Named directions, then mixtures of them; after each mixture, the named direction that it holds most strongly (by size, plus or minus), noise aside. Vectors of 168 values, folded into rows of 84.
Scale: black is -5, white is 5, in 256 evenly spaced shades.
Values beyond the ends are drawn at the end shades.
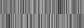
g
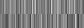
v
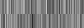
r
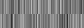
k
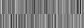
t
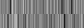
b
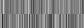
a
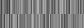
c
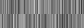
k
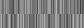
k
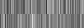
r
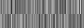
t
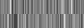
b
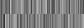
c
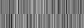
g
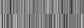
b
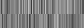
a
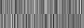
t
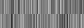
k
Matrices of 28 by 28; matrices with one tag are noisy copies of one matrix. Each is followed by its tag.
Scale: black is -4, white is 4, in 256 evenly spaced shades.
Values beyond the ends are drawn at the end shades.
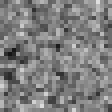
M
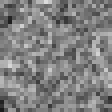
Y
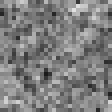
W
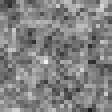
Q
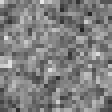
Y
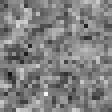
M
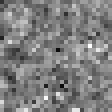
M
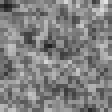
Q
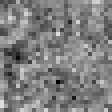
M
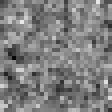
M
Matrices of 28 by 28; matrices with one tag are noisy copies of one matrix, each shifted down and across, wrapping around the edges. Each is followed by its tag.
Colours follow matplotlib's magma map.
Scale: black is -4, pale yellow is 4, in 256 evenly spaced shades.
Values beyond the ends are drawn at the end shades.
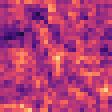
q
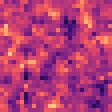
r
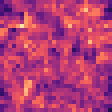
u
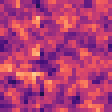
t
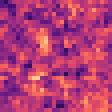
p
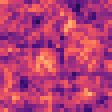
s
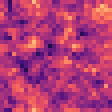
s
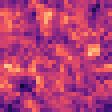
q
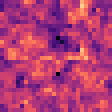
u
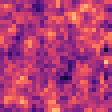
r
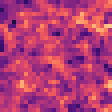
t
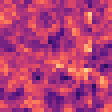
t
